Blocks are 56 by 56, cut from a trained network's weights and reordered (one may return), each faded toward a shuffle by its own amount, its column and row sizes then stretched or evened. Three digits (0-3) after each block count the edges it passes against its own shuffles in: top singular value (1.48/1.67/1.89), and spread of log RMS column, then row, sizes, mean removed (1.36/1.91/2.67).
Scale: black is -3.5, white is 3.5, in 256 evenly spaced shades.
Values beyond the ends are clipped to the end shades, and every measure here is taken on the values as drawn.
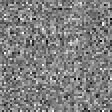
2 0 2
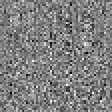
1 2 0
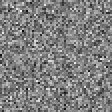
0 0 0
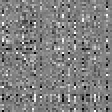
3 3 2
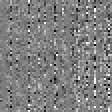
0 3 0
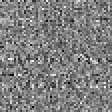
2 0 2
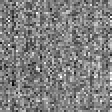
1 1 0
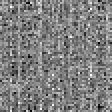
2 1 1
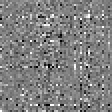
1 3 2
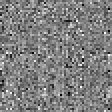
2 2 1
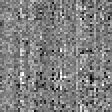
3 2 2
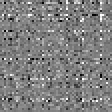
3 2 3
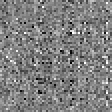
1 1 2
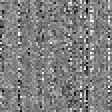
2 3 1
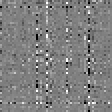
2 3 2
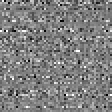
0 0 3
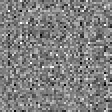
2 1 2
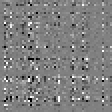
0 3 3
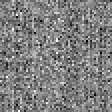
0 1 0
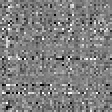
1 2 3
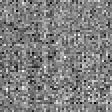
1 0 2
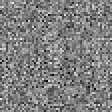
2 0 1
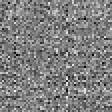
2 2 1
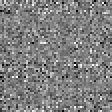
0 1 2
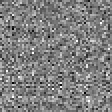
2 2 0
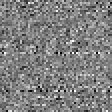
2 0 2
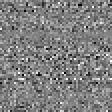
0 0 3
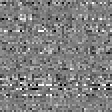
1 0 3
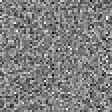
0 1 0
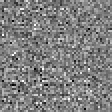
2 1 1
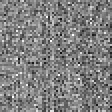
1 0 1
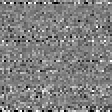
0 0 3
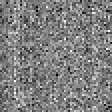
0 1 0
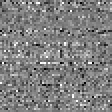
1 0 3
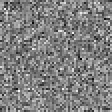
0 0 1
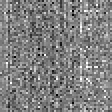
2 2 1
